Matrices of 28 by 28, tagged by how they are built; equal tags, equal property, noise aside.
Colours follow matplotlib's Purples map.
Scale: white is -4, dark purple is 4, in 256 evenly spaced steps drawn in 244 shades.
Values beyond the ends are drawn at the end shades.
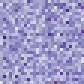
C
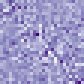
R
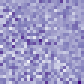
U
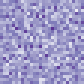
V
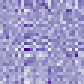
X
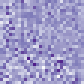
U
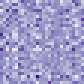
X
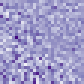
U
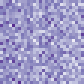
C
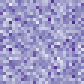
C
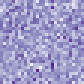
V
